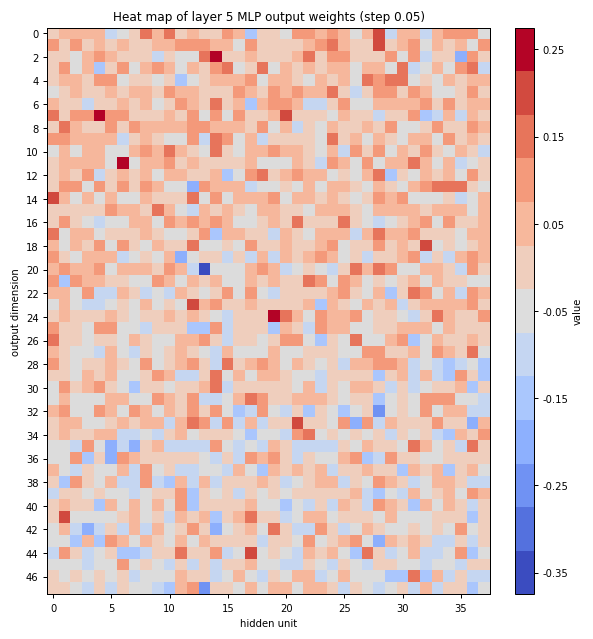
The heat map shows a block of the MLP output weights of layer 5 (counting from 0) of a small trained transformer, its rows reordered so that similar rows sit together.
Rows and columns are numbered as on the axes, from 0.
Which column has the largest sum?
1
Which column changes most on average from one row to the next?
12
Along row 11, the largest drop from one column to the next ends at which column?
7
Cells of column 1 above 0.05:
10
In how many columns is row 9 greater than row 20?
12
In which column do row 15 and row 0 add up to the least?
17
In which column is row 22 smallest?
29
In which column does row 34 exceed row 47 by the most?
13
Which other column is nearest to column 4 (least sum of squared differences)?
2
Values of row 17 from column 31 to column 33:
0.1 0 0
